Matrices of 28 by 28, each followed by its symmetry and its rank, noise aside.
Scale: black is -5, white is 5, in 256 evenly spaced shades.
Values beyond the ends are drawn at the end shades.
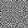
antisymmetric, rank four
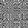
antisymmetric, rank four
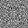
no symmetry, rank six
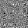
antisymmetric, rank six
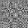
no symmetry, rank four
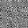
antisymmetric, rank six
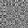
antisymmetric, rank four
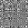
no symmetry, rank four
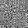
no symmetry, rank six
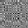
no symmetry, rank three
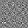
no symmetry, rank four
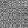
no symmetry, rank four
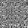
no symmetry, rank six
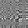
no symmetry, rank three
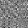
antisymmetric, rank four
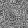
antisymmetric, rank six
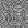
antisymmetric, rank four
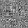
antisymmetric, rank six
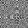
symmetric, rank four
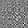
symmetric, rank four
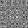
symmetric, rank four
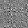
antisymmetric, rank four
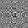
no symmetry, rank three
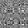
no symmetry, rank three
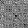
symmetric, rank four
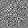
symmetric, rank four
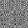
no symmetry, rank four
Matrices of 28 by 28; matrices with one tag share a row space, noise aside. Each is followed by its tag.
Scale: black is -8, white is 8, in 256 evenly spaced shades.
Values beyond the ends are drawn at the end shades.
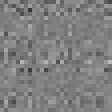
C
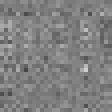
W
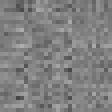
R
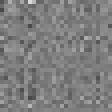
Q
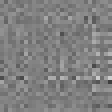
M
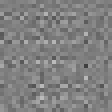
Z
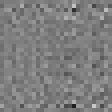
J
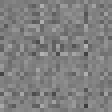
Z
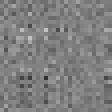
C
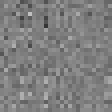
C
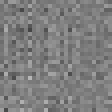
C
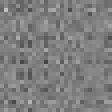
C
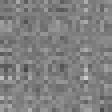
W
